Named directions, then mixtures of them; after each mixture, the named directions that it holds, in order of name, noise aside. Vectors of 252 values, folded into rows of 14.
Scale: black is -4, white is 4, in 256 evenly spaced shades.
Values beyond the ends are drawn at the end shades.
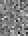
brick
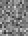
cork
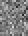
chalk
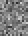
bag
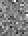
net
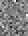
net.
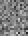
brick, cork, net.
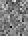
bag, chalk, net.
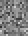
cork.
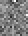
brick, chalk, net.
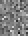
brick.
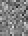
chalk.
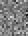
bag, brick, net.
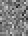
chalk.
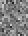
bag, brick, net.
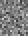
brick, cork.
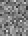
chalk, cork.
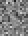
bag, cork, net.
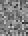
bag, brick.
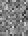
chalk.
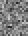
bag.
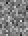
bag, chalk, cork.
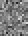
bag.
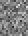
chalk, cork.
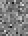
bag, net.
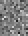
brick.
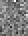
chalk, net.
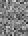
bag, chalk, net.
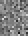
brick.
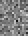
brick.
